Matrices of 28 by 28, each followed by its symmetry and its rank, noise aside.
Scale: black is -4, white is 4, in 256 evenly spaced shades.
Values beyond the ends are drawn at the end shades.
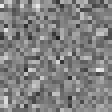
no symmetry, rank six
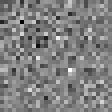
symmetric, rank six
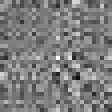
symmetric, rank four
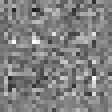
no symmetry, rank five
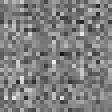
antisymmetric, rank six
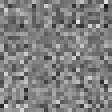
antisymmetric, rank four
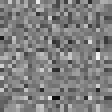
antisymmetric, rank four
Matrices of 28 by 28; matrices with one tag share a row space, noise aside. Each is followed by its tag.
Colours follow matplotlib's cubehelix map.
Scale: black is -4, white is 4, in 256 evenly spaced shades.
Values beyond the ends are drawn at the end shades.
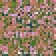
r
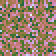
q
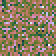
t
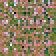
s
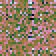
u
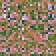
t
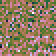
u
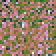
t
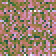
s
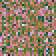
t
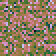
s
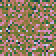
u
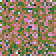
q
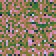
u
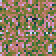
q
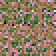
r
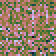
u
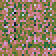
s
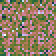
t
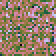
u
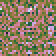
q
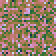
r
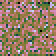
u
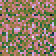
u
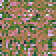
q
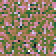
r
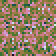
r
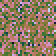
r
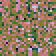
q
